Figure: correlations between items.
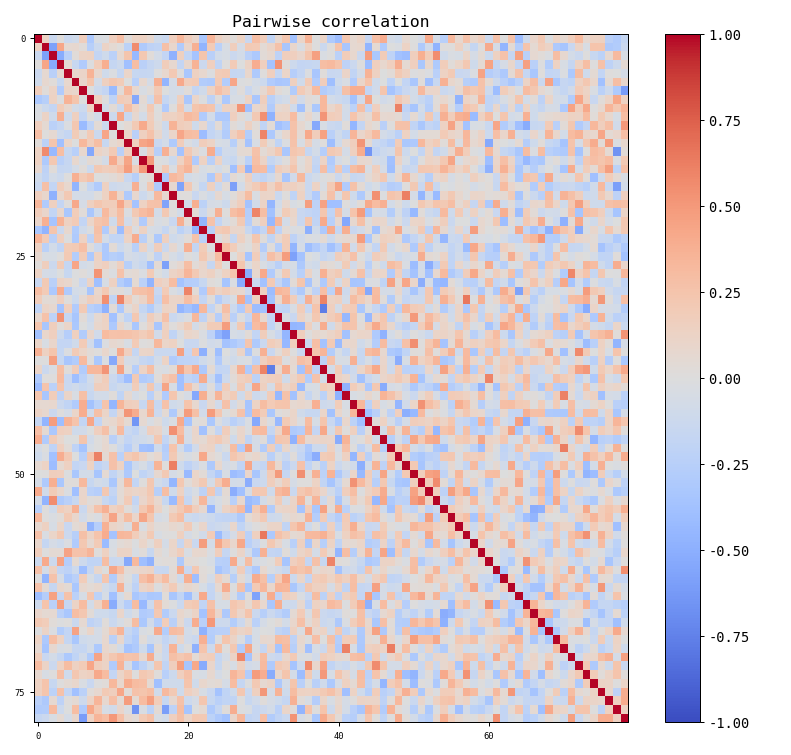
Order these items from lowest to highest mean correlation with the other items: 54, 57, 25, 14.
25, 14, 54, 57
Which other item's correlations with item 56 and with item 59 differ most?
7
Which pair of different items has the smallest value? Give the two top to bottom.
31, 38
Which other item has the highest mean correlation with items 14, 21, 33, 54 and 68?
38
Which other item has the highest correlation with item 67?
23
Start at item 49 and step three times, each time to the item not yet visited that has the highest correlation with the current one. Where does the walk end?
72
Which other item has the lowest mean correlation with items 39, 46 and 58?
74
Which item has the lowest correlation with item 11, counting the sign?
22
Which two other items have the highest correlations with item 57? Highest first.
30, 73
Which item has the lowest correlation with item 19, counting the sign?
17
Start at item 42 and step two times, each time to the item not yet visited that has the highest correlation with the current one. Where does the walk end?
53
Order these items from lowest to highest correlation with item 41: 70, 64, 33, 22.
64, 33, 22, 70
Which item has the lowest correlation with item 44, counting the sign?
13
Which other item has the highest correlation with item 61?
78
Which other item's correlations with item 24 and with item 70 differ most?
47
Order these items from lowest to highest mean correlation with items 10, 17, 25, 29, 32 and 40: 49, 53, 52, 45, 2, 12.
2, 53, 12, 49, 52, 45
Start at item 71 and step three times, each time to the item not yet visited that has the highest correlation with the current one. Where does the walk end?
48
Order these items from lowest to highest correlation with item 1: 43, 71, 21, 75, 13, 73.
71, 73, 43, 75, 21, 13
